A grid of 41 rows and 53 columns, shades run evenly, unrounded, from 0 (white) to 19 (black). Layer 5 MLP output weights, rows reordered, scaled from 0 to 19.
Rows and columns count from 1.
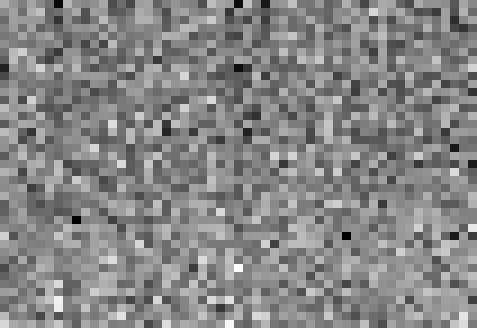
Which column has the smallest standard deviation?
2
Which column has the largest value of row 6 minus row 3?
12
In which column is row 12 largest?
53
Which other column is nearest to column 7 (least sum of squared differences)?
6
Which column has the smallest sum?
24
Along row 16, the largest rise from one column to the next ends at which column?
19
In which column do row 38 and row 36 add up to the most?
17
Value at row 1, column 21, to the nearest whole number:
9
